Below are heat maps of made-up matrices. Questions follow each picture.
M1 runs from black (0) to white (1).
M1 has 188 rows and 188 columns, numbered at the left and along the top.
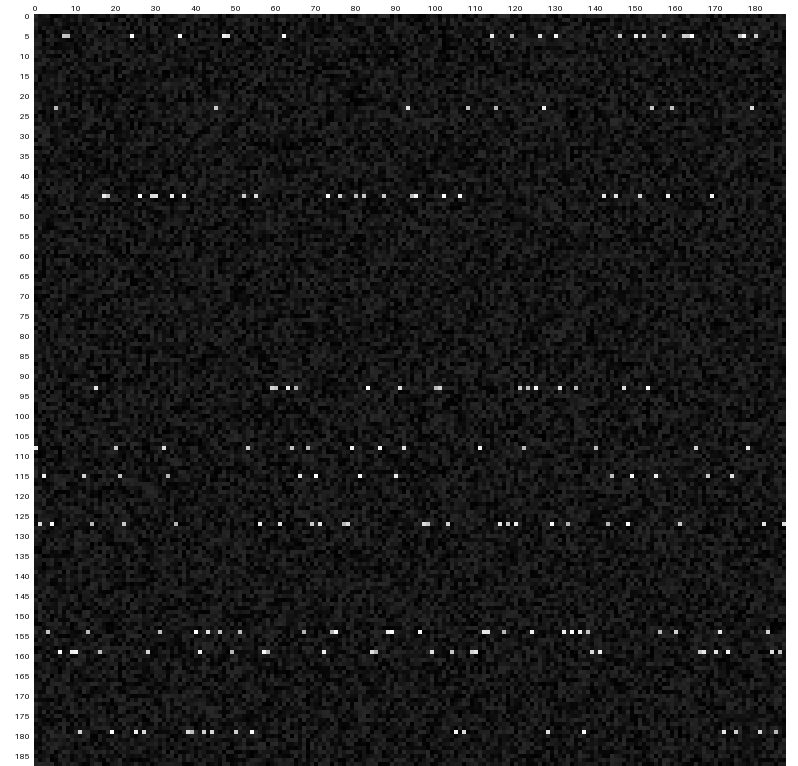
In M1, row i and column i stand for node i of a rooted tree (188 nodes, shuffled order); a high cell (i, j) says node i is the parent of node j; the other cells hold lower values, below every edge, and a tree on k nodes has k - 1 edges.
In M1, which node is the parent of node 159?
23
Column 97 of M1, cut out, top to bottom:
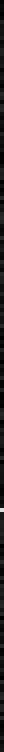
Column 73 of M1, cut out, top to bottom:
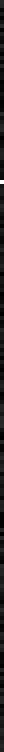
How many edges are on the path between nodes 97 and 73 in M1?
4
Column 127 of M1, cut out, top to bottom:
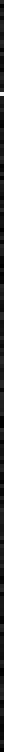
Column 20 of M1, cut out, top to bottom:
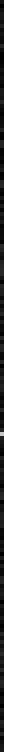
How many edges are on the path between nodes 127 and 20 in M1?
3
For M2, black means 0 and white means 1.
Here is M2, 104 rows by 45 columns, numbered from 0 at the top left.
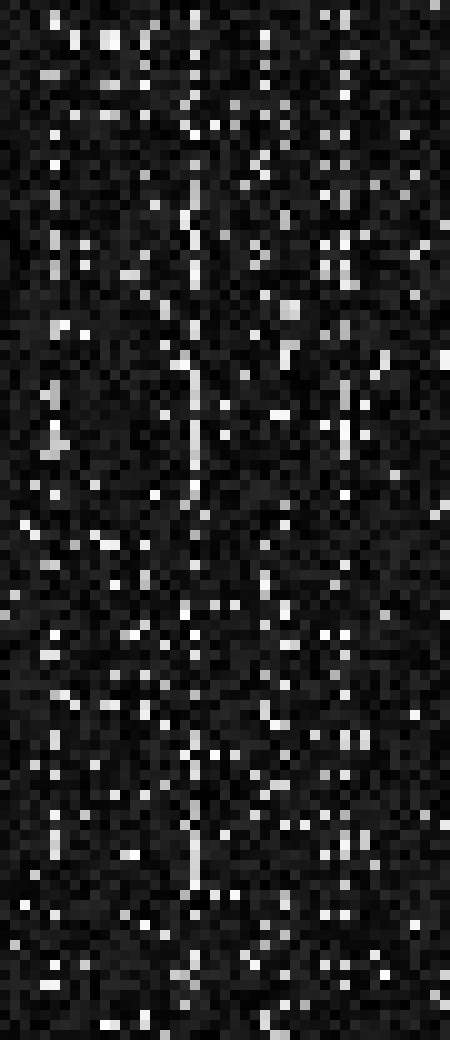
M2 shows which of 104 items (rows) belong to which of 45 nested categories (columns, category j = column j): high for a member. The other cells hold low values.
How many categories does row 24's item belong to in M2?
7
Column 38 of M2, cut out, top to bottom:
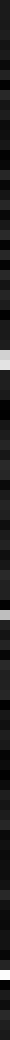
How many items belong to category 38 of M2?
4
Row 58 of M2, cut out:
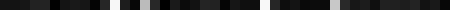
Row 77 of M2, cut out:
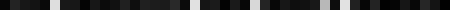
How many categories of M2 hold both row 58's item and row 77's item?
0
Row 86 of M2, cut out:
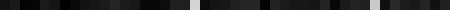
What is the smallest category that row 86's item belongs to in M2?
37
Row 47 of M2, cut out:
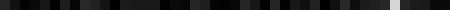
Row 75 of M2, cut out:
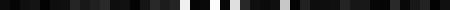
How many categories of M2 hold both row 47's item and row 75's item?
0
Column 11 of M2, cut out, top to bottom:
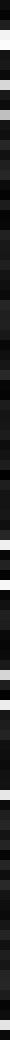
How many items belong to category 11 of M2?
10
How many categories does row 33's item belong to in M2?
6
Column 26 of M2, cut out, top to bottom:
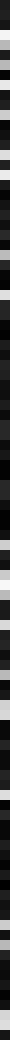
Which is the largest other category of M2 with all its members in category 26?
14
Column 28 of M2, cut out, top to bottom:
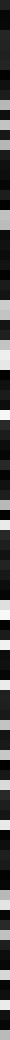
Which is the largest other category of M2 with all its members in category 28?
18
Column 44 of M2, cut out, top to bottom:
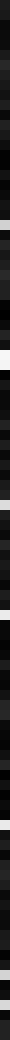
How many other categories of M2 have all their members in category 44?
4
